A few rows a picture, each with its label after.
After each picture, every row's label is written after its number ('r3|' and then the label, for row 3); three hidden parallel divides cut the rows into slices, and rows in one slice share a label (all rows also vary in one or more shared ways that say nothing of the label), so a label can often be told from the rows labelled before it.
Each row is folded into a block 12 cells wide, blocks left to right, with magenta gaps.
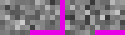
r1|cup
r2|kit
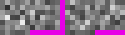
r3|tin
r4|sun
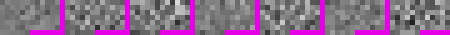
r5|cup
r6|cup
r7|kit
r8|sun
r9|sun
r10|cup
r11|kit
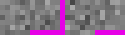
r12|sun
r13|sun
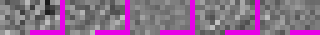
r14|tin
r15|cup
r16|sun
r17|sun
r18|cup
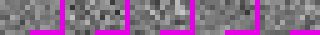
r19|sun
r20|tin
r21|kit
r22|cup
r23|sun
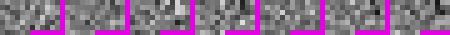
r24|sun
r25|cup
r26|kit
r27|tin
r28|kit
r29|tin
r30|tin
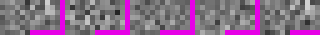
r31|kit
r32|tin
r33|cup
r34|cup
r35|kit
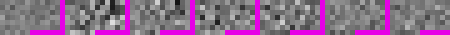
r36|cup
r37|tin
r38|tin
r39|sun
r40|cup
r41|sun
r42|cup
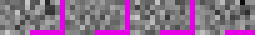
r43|tin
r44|cup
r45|tin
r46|tin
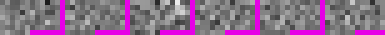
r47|tin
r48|cup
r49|kit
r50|sun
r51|cup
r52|tin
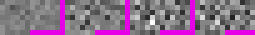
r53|sun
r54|sun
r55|tin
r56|tin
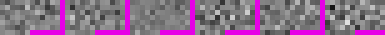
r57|cup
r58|tin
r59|cup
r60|kit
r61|sun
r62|cup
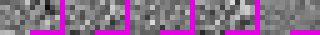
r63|tin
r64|sun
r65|cup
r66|kit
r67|sun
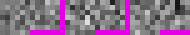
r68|kit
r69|tin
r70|tin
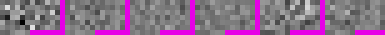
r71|kit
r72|sun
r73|cup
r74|sun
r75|kit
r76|sun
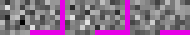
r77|kit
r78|tin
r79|sun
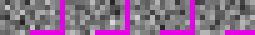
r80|kit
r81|tin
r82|tin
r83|cup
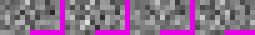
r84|tin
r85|tin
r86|tin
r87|tin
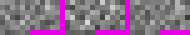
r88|sun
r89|cup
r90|sun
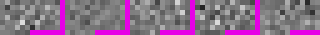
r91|cup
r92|sun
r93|kit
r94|cup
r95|tin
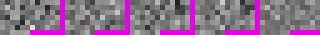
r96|sun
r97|kit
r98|tin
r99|tin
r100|sun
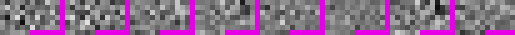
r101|kit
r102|tin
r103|kit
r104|tin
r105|cup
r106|cup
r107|tin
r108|sun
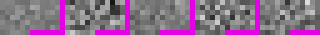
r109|sun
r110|tin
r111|sun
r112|tin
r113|kit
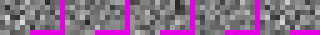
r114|tin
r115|sun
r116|tin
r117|kit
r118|tin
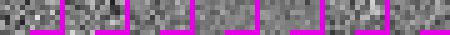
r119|kit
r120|tin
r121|kit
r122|cup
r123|cup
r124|kit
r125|sun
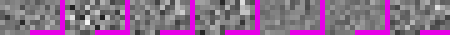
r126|sun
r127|tin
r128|kit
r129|kit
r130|cup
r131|sun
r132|sun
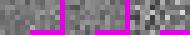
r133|sun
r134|cup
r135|kit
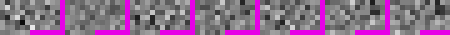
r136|kit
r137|cup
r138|kit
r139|tin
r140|sun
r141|tin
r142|tin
